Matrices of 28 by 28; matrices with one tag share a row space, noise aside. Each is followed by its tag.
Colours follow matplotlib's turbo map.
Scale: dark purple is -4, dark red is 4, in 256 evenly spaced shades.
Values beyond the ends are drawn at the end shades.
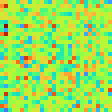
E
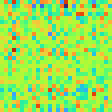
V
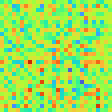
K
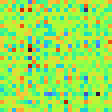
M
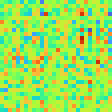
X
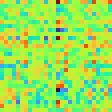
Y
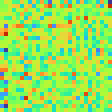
E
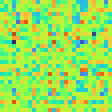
V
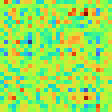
K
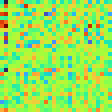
E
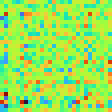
E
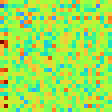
E
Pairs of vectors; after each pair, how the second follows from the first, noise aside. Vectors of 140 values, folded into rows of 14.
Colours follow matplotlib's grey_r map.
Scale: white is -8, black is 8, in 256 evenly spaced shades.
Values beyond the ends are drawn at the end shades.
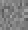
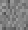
wrapped around.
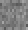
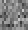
wrapped around, scaled up.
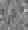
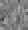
reversed, negated.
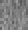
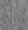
negated, shrunk.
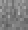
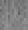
negated, shrunk.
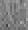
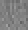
negated, shrunk.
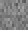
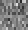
negated, scaled up.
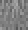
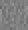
wrapped around, shrunk.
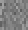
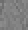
negated, shrunk.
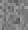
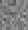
wrapped around.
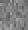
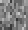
negated, scaled up.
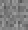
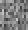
wrapped around, scaled up.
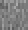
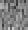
negated, scaled up.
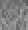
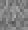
wrapped around.
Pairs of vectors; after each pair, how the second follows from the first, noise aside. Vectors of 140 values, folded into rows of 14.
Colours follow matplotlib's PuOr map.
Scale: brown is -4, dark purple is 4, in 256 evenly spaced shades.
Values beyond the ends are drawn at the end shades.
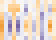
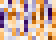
wrapped around, scaled up.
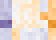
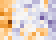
negated.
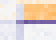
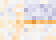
negated, shrunk.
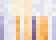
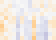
negated, shrunk.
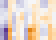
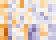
negated.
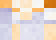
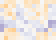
wrapped around, negated, shrunk.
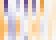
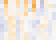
negated, shrunk.
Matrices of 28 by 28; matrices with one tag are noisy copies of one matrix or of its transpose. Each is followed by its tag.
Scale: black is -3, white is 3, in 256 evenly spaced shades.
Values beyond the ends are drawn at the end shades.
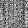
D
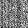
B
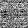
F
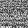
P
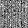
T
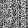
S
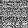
B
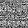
S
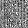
T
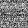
F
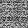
B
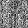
F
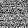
P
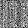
B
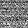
B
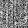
D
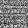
D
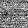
F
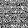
D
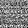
D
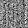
D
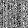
B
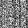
S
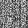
S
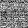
F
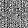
T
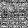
F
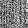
P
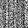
D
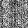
F
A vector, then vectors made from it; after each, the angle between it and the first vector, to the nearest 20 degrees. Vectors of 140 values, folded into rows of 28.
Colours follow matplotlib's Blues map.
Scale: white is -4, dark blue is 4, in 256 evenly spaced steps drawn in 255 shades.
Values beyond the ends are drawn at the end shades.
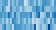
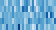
100 degrees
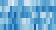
60 degrees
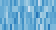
60 degrees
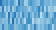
60 degrees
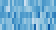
20 degrees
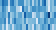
60 degrees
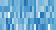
140 degrees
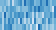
80 degrees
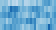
60 degrees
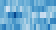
60 degrees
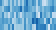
140 degrees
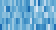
120 degrees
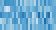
60 degrees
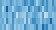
100 degrees
